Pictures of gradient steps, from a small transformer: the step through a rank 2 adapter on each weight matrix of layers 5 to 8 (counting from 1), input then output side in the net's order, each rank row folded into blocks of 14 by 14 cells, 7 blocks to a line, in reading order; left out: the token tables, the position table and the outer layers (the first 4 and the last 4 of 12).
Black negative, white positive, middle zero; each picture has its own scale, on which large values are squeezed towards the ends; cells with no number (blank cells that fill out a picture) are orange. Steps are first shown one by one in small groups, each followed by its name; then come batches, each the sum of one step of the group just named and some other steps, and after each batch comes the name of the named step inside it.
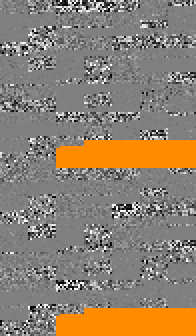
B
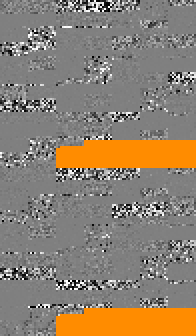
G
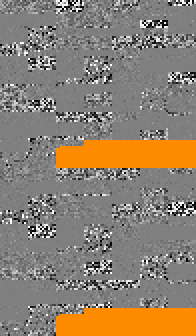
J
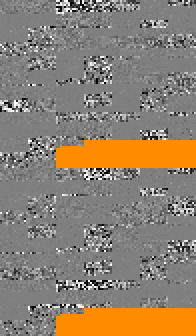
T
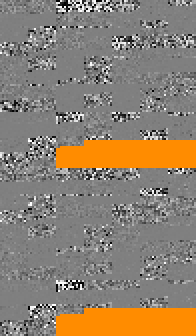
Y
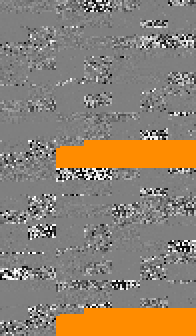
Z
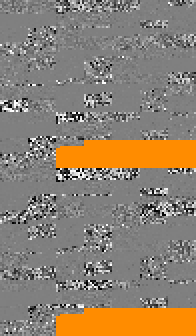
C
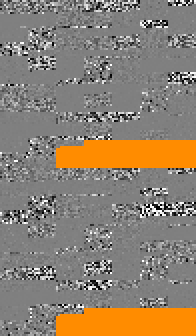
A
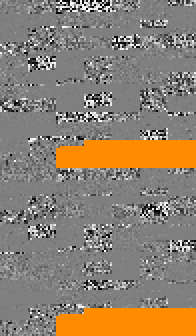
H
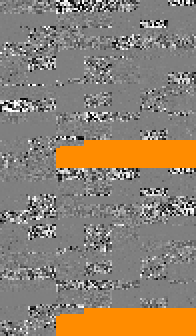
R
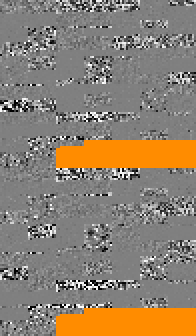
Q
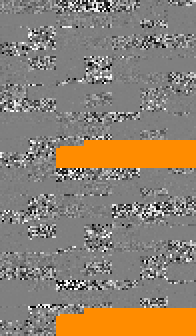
G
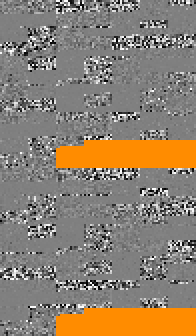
R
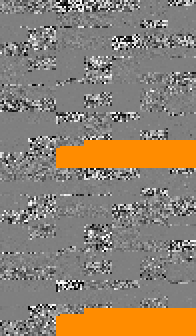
Y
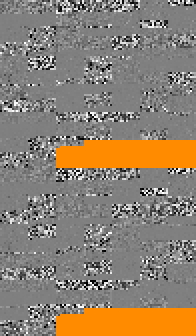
R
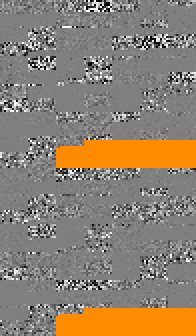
G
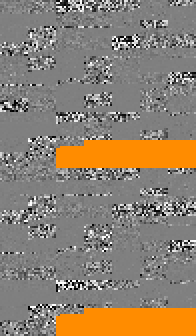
Y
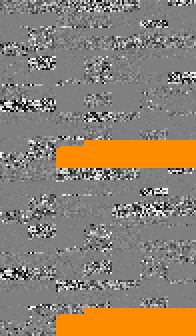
A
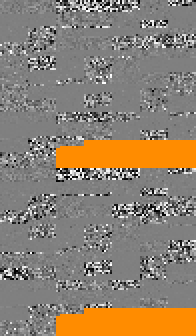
C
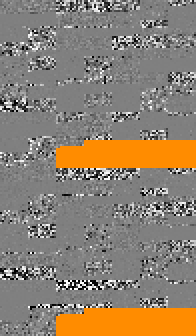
G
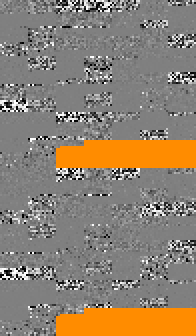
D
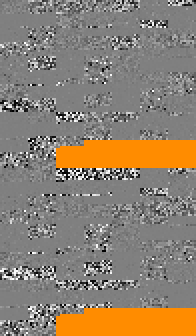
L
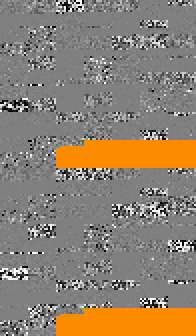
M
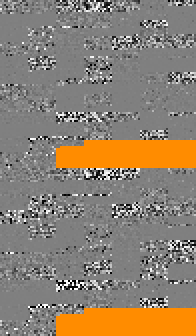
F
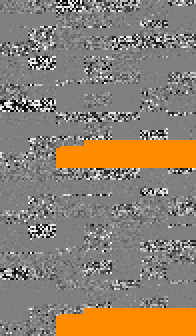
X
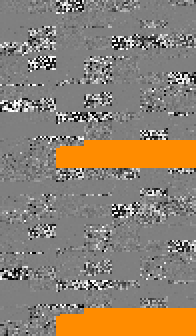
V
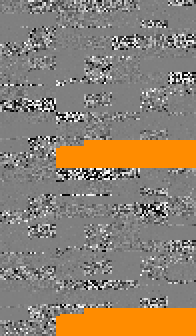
L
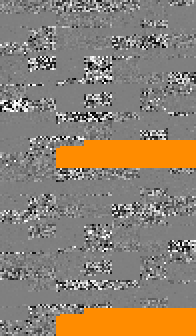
V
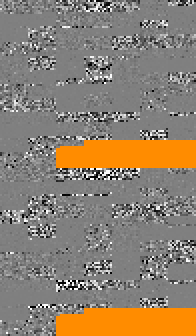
F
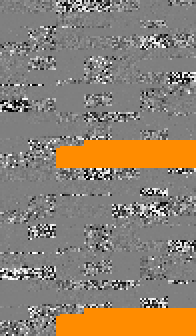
M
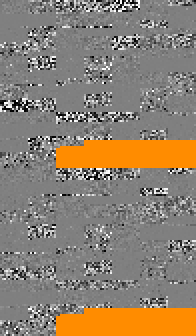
L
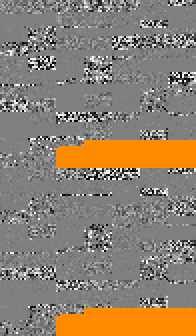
D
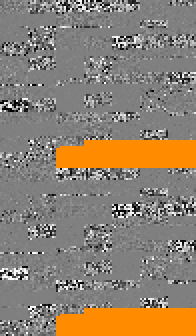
M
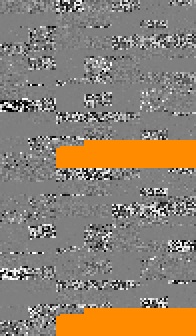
M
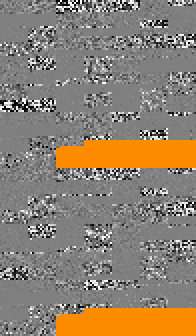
X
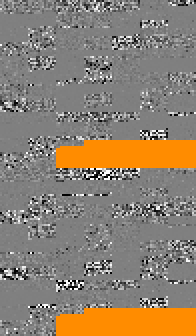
F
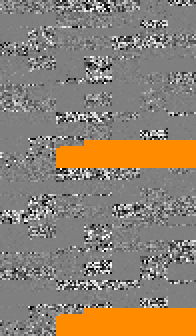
F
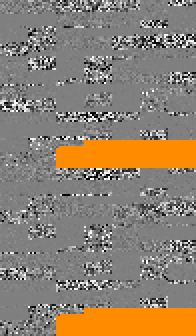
D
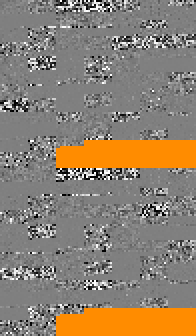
L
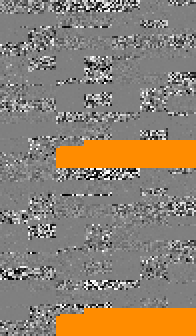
D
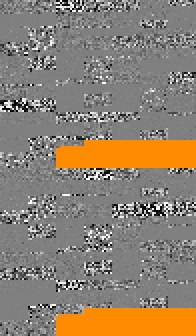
X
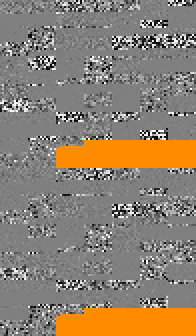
V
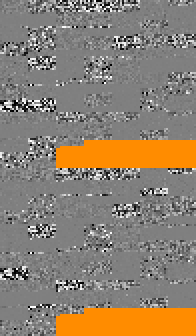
X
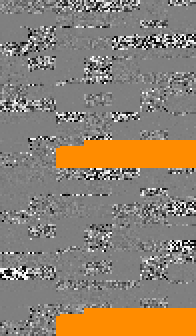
D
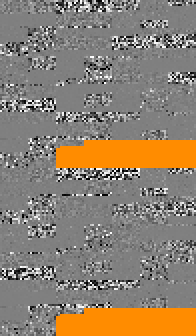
D
